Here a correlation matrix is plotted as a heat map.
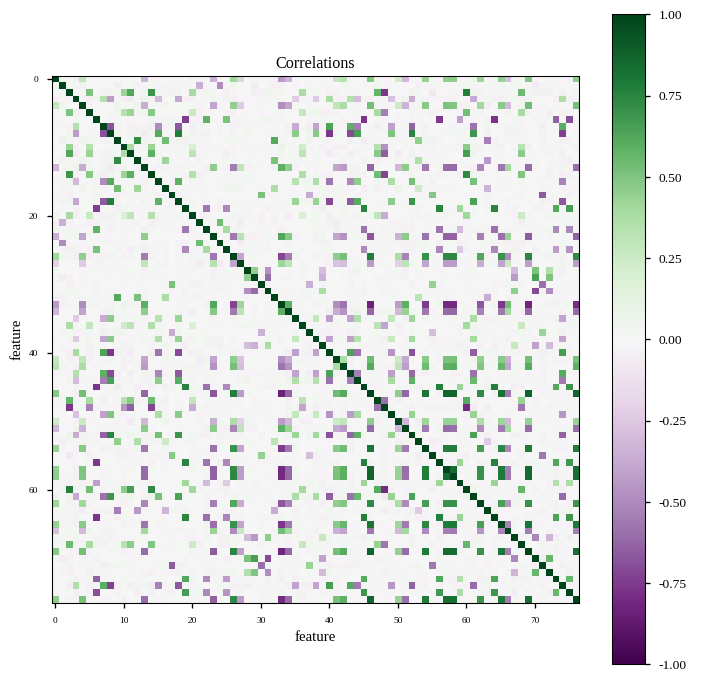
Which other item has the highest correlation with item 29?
70
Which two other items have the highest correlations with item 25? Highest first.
6, 22
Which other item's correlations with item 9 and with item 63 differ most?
12
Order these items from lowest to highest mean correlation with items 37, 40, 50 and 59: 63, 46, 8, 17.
8, 17, 63, 46
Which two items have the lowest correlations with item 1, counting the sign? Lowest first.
24, 21
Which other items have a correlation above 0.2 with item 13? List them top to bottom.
23, 27, 33, 34, 51, 66
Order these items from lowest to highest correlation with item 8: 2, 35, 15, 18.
2, 35, 15, 18
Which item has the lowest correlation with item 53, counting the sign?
63
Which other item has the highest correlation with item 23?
33
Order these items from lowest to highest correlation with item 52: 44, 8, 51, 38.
51, 38, 44, 8
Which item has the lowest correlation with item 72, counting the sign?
31
